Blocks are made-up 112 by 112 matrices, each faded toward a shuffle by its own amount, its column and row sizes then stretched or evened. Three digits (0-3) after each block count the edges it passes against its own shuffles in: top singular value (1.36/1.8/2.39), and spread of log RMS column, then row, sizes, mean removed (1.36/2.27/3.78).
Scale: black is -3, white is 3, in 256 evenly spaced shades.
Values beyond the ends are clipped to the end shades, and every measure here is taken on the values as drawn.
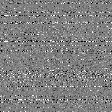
2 0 3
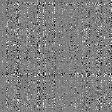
1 3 2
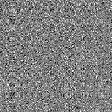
3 1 0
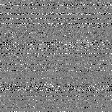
1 0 3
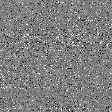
0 0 2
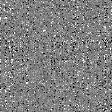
1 2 1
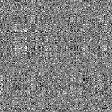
3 1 2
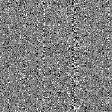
2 2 0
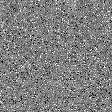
1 0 0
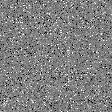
0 0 1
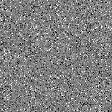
2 1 0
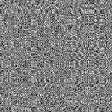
3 1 0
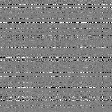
3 1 3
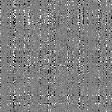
3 3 2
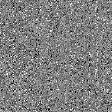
1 2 1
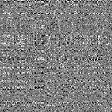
3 1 2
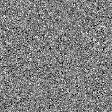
1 1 0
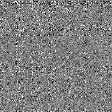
0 2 2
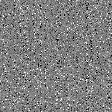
0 2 0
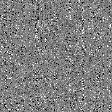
1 2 1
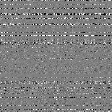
3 1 3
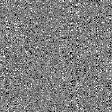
1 2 1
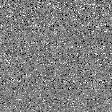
0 0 2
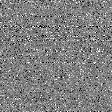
1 0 2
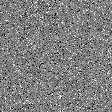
0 0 0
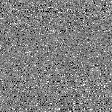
1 0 2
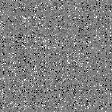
0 2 2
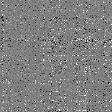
1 2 2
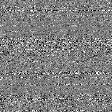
0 0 3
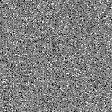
2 0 0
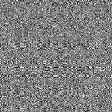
3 0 2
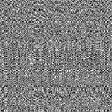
3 1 2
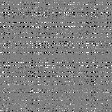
1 2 3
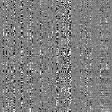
3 3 1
